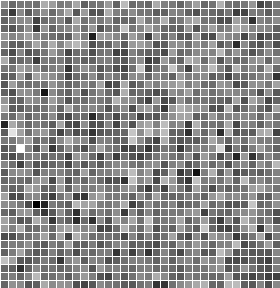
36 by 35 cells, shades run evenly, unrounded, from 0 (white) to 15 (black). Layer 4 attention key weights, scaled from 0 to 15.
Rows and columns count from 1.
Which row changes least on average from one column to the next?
34
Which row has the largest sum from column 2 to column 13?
21
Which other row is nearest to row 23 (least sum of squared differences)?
30
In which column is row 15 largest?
12
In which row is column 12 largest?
5
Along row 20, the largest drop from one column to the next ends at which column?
31
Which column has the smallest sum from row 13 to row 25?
17
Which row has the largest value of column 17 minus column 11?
26
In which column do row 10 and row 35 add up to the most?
35
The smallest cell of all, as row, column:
19, 3
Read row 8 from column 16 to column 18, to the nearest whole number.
10 8 7
